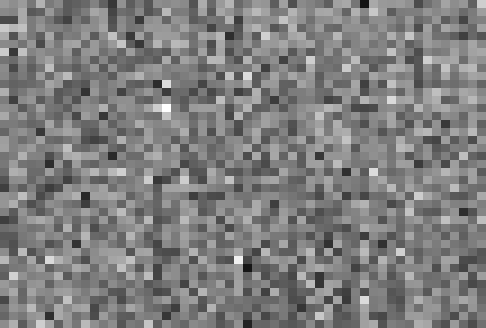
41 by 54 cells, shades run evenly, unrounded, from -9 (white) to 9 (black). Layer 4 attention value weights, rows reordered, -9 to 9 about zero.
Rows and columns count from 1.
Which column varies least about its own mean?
4
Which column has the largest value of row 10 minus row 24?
51
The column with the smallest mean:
46
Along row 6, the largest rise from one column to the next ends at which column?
15
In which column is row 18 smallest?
39
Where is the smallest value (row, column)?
14, 19
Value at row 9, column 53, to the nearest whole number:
-4
